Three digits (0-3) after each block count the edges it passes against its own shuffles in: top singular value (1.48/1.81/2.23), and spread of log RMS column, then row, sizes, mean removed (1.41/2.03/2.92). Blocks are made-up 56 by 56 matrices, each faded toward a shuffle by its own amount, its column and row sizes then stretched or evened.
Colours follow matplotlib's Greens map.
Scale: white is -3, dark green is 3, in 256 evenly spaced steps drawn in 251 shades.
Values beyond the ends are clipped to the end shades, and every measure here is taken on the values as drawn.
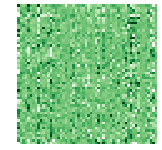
1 3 0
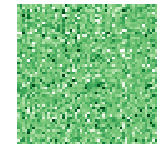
1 1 1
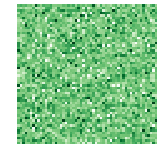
1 0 0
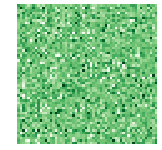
0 0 1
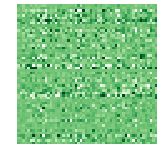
1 2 3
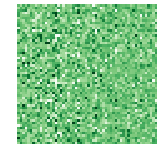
1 2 0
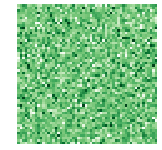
0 0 0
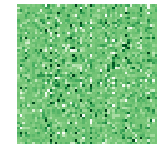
0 2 0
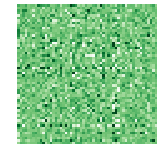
0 2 2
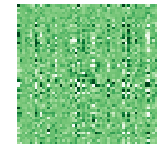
3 3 2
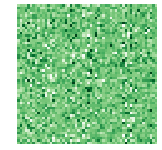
0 2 0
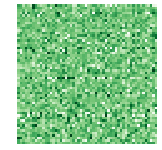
1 0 2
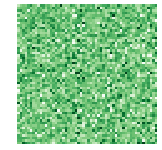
0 1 0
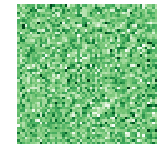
2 0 1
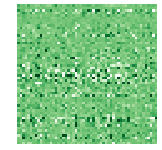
2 1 3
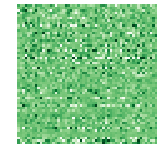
0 1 3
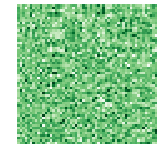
2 0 0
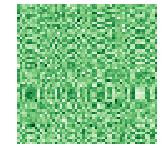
3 1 1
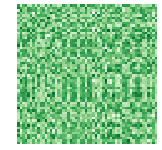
3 0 0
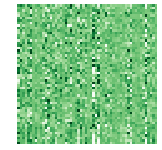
2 3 0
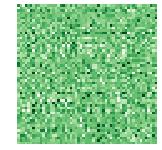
2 0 2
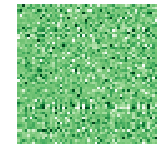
2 0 1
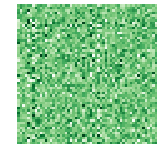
1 2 1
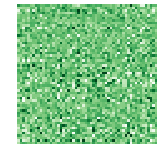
1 1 2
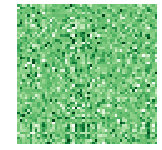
2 1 0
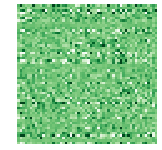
2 1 3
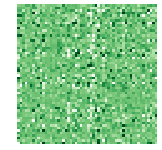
0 2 2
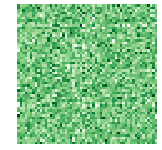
1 0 0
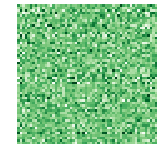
2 0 2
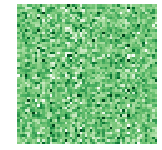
1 2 0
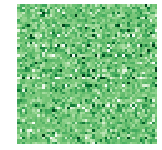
0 0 2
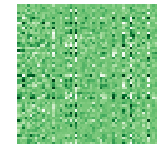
3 3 2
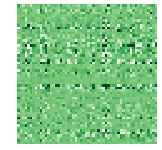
1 2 3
